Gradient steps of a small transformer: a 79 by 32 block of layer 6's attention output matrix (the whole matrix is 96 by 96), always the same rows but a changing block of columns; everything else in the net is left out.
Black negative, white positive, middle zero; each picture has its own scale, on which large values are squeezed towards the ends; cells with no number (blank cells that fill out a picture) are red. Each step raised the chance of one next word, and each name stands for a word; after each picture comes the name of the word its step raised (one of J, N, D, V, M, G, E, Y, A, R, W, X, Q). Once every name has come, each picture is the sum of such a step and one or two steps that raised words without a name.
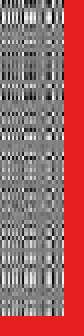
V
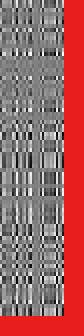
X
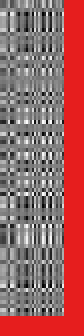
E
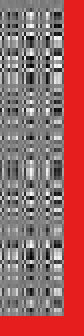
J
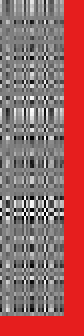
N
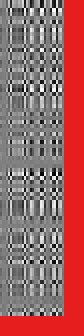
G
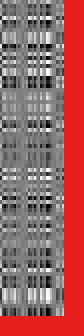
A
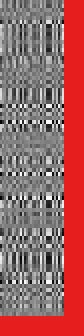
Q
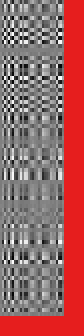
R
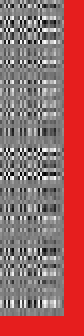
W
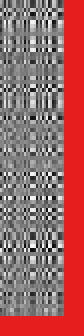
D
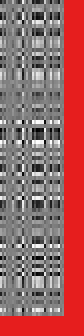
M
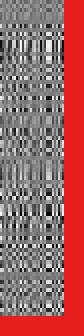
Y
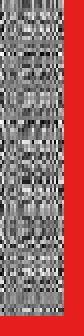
M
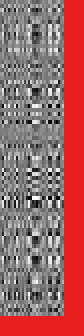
Q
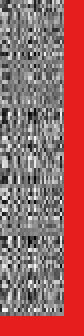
N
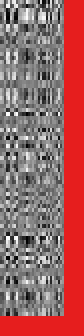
V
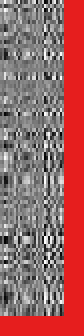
X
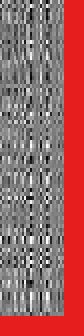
Q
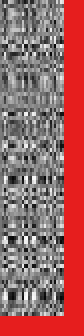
A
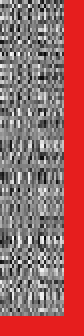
R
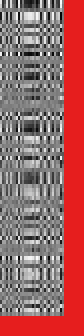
V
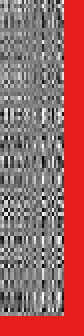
N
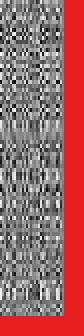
R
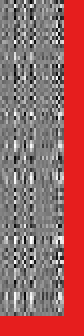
R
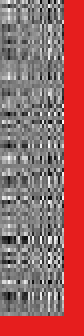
Q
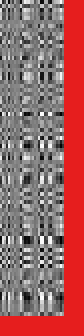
J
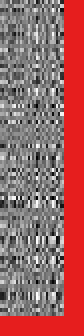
Q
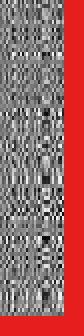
N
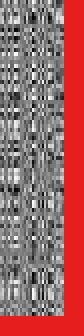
V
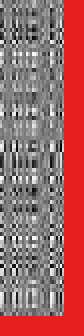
W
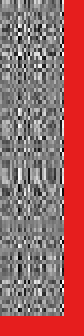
J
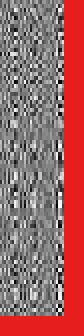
R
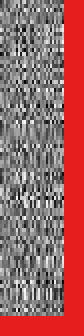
Q
